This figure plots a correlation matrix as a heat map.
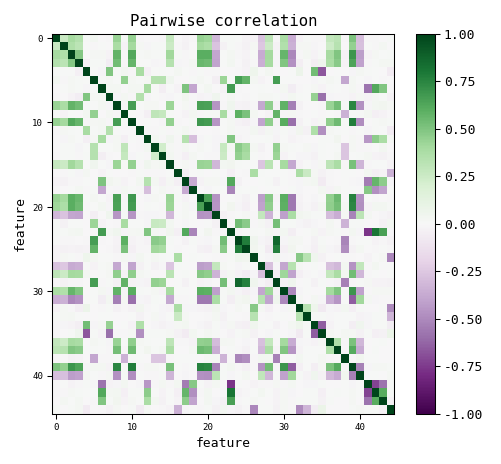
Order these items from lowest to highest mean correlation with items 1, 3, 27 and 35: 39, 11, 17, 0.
11, 17, 0, 39
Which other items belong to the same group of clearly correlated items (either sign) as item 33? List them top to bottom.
16, 26, 32, 44
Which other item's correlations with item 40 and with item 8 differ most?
39
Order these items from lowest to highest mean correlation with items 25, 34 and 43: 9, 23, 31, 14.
31, 14, 9, 23
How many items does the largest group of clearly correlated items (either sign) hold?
18
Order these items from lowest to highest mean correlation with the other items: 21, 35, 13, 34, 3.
21, 35, 34, 13, 3
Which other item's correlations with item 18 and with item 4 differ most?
35
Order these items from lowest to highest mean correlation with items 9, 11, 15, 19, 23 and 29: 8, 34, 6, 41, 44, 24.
41, 44, 34, 6, 8, 24
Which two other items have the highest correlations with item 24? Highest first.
29, 25
